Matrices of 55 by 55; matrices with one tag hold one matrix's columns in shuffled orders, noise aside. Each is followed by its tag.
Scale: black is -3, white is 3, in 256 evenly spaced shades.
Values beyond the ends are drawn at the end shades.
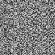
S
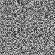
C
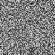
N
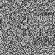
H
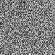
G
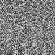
N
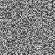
G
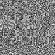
H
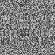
H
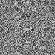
C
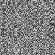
S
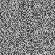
G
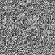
H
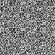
C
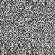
N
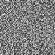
N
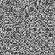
C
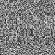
H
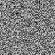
G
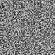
G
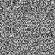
C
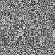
H
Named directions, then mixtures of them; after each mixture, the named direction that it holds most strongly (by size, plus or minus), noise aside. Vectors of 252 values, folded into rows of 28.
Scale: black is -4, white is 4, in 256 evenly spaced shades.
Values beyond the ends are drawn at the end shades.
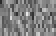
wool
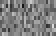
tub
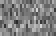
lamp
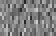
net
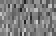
net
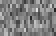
net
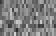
lamp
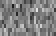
lamp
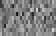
wool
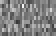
tub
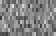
tub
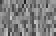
wool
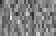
wool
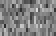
lamp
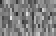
wool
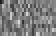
wool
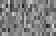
tub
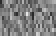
wool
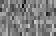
tub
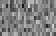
tub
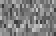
lamp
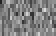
wool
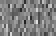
net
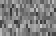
lamp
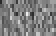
wool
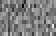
tub
